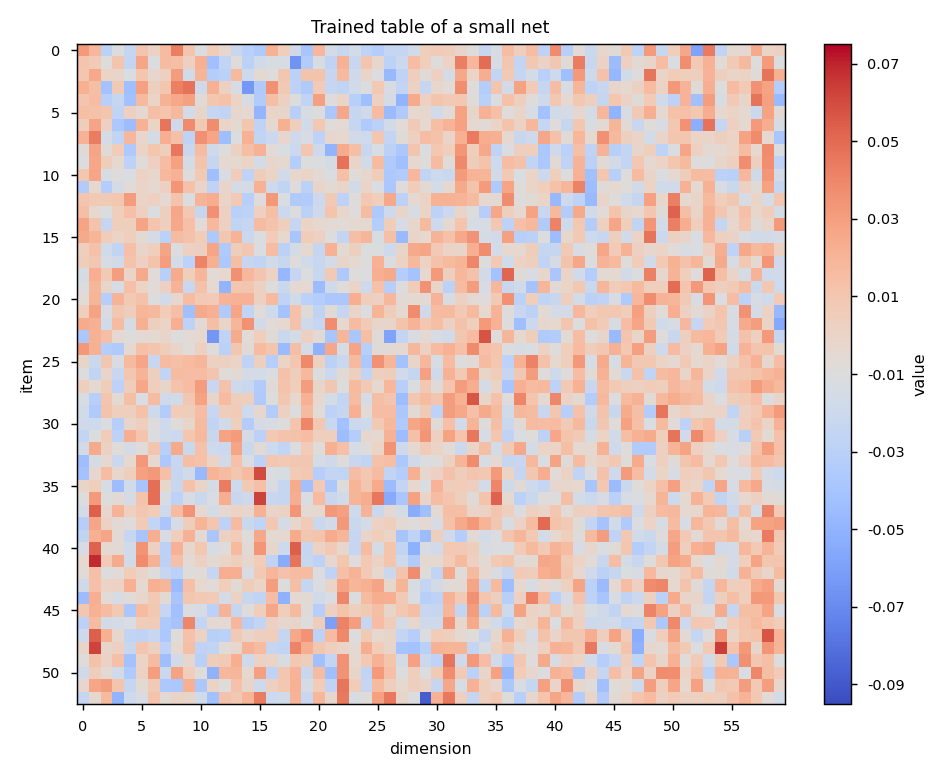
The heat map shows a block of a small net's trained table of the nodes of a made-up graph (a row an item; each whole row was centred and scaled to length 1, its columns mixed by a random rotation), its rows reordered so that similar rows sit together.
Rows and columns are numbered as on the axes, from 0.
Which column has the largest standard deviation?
22
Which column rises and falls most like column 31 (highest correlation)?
26
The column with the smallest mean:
27
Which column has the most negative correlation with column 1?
47
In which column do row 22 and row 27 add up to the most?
57
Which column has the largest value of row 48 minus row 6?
54
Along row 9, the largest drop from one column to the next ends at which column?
59
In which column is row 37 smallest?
28
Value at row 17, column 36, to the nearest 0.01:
-0.02
